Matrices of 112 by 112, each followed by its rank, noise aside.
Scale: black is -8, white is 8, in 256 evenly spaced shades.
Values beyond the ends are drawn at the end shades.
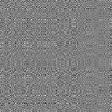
four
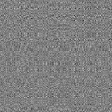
six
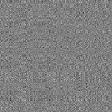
six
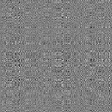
four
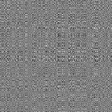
four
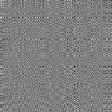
three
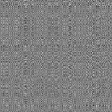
five
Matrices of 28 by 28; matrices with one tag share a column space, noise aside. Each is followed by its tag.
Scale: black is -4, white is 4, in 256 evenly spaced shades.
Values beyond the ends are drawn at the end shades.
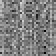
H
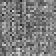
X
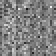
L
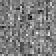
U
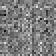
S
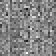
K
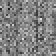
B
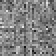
H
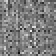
H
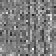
U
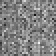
S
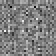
S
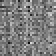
X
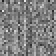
H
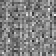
K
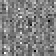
L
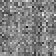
X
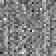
H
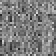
U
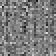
X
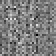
S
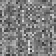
S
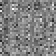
B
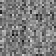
U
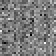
S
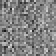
H
